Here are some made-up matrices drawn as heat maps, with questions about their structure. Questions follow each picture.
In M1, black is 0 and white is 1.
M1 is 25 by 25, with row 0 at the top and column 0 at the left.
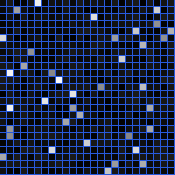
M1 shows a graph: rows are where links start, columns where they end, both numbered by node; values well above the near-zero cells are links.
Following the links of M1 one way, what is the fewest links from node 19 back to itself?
3
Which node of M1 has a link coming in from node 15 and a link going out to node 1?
node 10
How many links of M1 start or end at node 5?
4
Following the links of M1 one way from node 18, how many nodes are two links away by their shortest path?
4
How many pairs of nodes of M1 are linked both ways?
2
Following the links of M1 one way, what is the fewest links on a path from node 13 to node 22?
3
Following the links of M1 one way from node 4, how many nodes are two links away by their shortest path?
3
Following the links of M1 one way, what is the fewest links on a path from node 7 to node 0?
5
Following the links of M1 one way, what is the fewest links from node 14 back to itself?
4
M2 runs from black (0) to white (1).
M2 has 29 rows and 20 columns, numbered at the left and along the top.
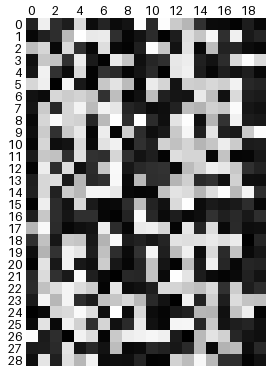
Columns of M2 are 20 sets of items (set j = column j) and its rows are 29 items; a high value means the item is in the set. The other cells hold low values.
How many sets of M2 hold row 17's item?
8
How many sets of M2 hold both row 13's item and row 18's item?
6
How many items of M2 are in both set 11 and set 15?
7
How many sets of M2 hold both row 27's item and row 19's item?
2
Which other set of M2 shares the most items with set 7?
17
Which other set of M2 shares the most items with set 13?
1
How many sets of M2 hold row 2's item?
8
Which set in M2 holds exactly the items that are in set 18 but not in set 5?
19
